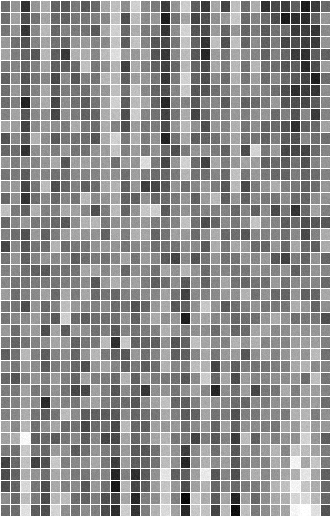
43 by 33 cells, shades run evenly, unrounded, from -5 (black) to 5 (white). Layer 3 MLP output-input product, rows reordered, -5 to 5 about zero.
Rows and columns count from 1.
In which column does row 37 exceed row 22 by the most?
3
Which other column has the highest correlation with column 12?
14
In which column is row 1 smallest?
31
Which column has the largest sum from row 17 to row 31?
7
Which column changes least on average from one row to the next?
2
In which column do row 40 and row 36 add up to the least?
12
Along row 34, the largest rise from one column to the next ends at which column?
6
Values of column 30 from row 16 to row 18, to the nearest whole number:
0 -1 -3
